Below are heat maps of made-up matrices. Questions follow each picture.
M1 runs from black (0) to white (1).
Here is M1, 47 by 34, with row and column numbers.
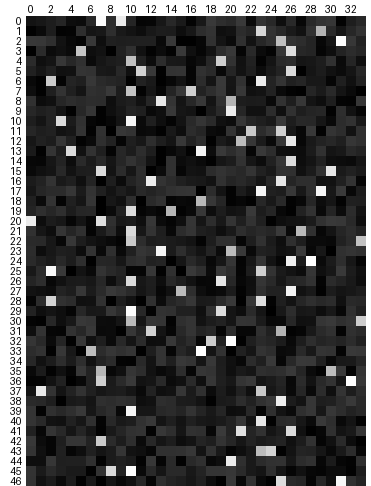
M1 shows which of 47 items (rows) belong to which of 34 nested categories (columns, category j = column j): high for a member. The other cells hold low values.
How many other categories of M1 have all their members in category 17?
2
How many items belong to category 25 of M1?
6
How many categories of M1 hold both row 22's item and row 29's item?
1
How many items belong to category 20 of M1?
5
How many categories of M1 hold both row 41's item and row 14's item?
1
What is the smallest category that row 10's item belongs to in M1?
3
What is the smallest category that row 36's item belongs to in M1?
32
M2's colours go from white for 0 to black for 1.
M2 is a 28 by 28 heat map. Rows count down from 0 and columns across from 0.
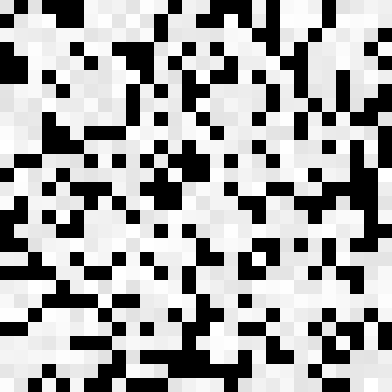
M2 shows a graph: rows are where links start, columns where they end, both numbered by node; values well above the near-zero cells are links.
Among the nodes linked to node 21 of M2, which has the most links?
node 14
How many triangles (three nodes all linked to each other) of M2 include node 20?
1
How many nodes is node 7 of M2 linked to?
7
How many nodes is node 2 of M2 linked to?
5
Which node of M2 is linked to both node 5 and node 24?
node 13
